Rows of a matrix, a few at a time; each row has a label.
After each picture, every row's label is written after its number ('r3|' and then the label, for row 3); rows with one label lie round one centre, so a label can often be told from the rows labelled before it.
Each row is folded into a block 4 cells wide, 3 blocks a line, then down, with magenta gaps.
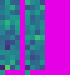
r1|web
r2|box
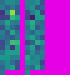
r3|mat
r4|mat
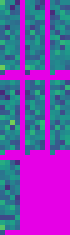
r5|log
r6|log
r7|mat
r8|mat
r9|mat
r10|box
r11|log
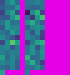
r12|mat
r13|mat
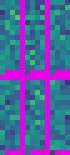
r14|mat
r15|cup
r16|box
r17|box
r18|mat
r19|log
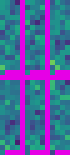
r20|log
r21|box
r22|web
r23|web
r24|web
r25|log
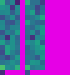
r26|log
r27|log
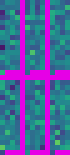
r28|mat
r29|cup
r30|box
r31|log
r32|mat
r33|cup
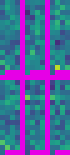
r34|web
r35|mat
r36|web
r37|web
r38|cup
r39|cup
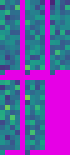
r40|box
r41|log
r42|cup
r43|box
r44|cup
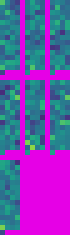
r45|log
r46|web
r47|web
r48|mat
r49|web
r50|mat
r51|log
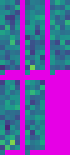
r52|box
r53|web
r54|box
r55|web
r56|box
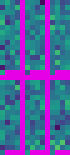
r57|box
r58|log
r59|cup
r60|box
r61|web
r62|web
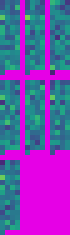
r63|cup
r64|cup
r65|log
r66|cup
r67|box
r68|cup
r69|cup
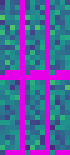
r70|cup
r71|cup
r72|box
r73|log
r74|web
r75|box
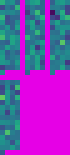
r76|box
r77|mat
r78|mat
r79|cup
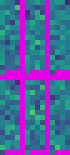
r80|box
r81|mat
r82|log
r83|log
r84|box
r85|web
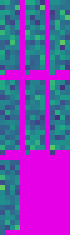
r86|box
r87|box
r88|mat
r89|log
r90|web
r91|log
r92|cup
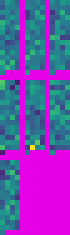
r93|web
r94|mat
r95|mat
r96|log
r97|web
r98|box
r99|mat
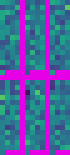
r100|box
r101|cup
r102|box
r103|cup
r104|mat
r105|cup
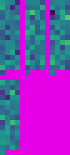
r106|log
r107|box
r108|mat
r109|mat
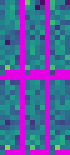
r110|web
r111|log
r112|log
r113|web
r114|web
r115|web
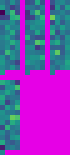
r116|mat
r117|mat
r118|cup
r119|box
